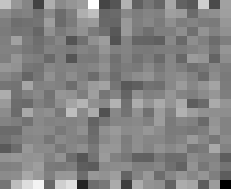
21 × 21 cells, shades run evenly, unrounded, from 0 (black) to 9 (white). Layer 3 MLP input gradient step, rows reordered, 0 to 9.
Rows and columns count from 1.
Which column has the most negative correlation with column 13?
19
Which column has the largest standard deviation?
9
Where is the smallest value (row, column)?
21, 21
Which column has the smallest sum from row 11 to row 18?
2
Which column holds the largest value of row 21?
4
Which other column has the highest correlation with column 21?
8
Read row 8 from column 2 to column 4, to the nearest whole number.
5 4 4
